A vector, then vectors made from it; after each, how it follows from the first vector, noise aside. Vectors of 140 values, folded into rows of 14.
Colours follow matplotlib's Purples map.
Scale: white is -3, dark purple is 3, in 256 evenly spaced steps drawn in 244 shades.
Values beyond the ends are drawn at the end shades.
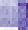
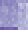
negated, shrunk.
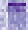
wrapped around, negated.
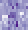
wrapped around, partly zeroed.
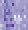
wrapped around, partly zeroed.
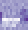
wrapped around, partly zeroed.
